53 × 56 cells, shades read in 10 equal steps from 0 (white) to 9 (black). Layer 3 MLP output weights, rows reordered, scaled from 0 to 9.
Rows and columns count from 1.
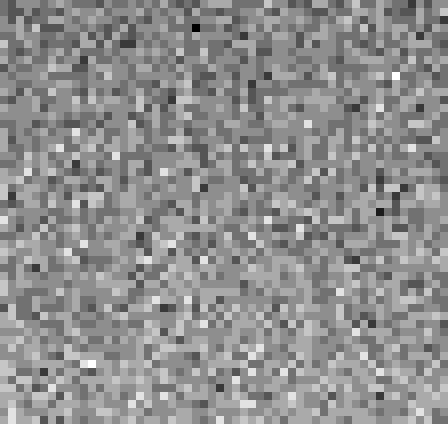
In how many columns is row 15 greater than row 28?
22
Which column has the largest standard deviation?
48
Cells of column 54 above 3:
30
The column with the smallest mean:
1
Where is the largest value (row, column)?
4, 25
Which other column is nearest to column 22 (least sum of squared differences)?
33
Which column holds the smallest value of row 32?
9
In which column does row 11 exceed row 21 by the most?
32
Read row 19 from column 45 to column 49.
4 5 2 5 3
